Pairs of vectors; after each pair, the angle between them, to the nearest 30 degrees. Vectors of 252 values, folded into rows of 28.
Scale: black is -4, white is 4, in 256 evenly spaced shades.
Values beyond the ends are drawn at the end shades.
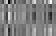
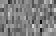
60 degrees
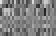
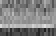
60 degrees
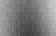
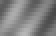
120 degrees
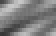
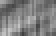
150 degrees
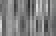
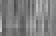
30 degrees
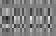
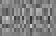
150 degrees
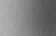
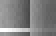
60 degrees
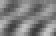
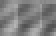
150 degrees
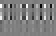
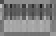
60 degrees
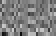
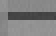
90 degrees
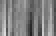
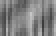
150 degrees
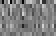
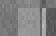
90 degrees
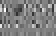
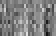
60 degrees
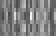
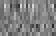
60 degrees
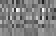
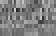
150 degrees
